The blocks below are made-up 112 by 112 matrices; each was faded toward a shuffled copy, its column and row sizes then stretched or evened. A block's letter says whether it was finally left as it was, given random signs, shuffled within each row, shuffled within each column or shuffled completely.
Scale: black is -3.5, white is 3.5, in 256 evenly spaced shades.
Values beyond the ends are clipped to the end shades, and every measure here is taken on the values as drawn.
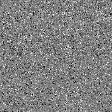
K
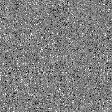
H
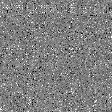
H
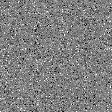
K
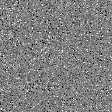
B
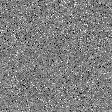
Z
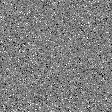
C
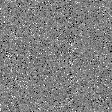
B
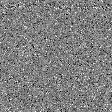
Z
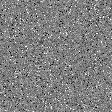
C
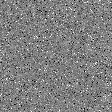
C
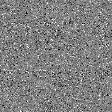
K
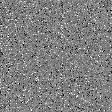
B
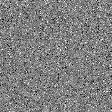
B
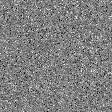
C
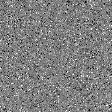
K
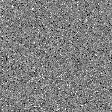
B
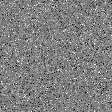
C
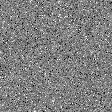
C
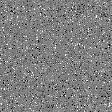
H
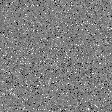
Z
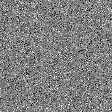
B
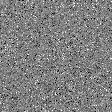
C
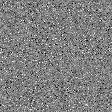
Z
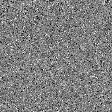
B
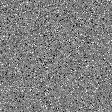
C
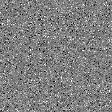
H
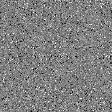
H
